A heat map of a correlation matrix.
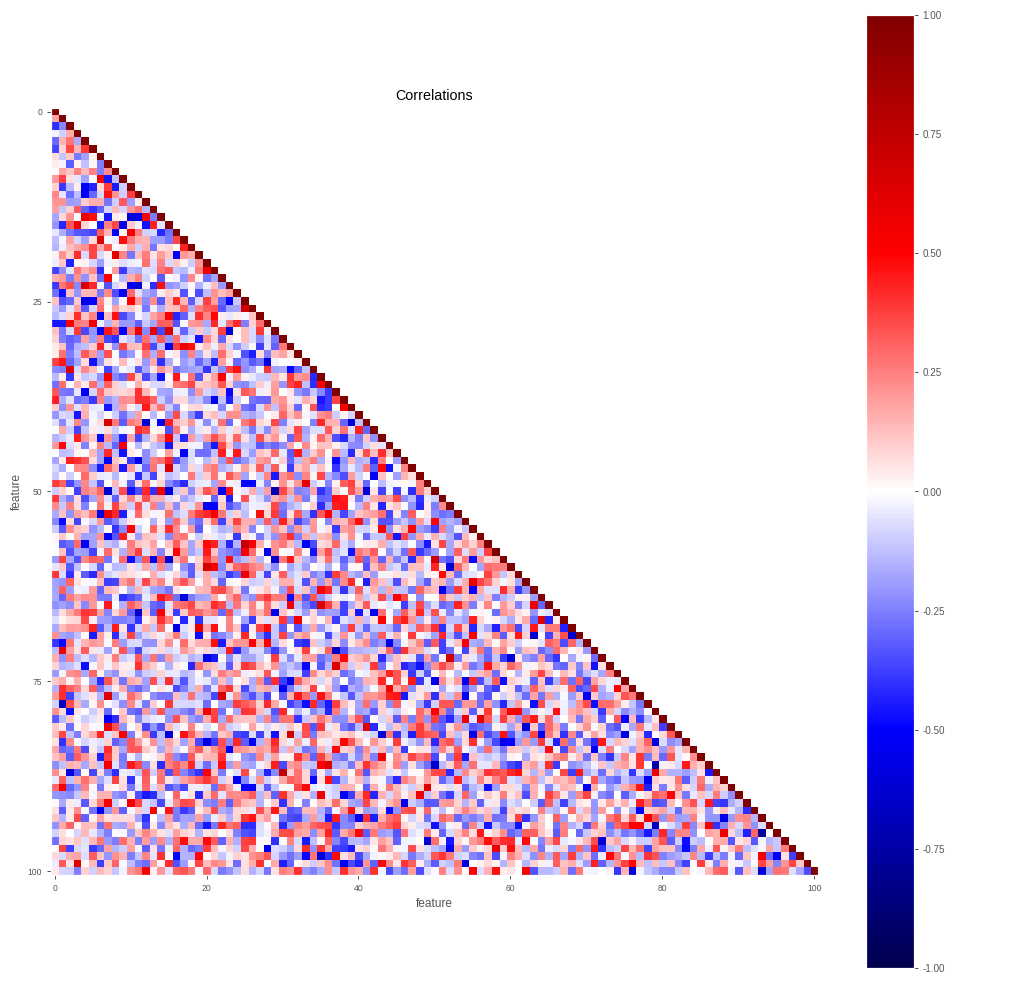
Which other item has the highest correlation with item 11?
29
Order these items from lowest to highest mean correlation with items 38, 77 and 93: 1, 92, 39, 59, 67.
59, 92, 67, 39, 1
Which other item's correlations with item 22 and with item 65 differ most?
70
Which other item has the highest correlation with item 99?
3
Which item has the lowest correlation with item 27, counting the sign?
6
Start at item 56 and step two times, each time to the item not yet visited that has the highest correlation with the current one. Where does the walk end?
54
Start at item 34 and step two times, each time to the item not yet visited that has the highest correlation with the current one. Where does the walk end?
28
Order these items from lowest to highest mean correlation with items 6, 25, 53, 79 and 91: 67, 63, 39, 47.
67, 39, 63, 47
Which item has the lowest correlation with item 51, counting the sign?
63
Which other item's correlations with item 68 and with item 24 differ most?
19
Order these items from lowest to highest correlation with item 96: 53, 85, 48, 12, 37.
37, 85, 48, 53, 12
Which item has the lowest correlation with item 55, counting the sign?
82
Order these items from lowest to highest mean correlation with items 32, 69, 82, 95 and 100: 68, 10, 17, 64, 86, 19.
68, 19, 64, 10, 86, 17
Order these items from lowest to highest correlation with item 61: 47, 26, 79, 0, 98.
47, 98, 26, 0, 79
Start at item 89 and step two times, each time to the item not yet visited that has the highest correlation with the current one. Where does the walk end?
33
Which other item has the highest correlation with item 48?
90
